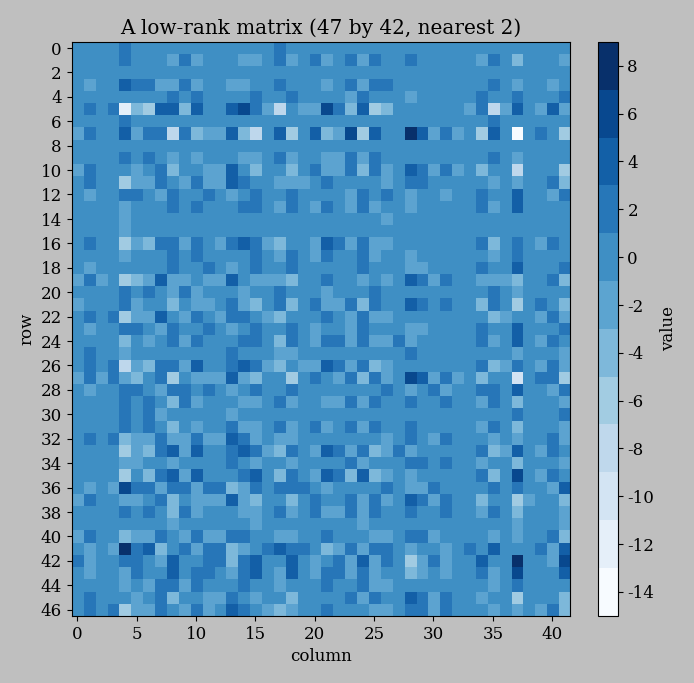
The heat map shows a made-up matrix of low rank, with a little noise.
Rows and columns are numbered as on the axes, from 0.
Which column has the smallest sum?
4
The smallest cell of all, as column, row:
37, 7
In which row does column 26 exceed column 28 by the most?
42
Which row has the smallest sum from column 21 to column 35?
5
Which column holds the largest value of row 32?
13
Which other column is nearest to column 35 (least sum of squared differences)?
17
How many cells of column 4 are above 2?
4
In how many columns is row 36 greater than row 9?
15
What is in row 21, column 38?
0
